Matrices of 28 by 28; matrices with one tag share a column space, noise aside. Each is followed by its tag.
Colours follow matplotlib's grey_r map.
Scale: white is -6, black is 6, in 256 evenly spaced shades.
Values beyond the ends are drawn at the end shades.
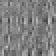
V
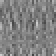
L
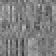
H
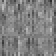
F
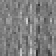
V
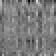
F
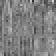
F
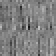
H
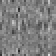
L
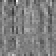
F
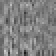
V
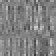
H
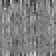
F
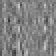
V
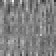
F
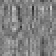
H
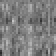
V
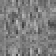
L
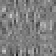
L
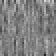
F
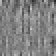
F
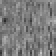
V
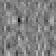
V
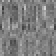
H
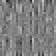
F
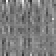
F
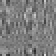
L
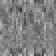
L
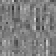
H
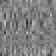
L
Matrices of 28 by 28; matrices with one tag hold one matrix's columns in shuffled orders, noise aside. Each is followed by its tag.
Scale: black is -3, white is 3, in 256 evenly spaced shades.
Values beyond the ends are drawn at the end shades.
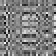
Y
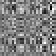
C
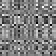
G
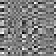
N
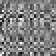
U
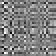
N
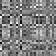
G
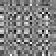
Y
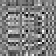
Y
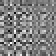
Y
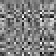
U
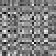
Y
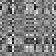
C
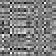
N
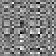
N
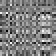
Y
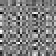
Y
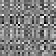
G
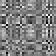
G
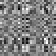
C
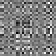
N
